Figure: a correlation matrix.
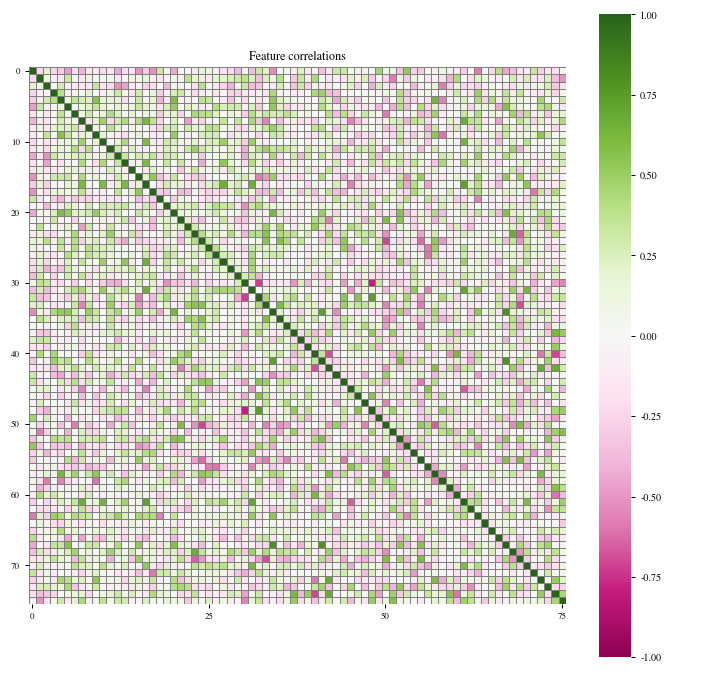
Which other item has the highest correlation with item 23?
68
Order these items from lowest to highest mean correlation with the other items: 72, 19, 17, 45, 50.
50, 45, 17, 72, 19
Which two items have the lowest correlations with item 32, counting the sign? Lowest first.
30, 15
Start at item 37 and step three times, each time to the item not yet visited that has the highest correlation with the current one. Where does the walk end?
72
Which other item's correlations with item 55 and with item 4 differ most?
24
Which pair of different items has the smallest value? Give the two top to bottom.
30, 48
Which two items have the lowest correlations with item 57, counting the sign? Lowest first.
50, 58
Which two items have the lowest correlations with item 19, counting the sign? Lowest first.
30, 2
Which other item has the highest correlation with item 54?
31
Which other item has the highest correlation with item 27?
16
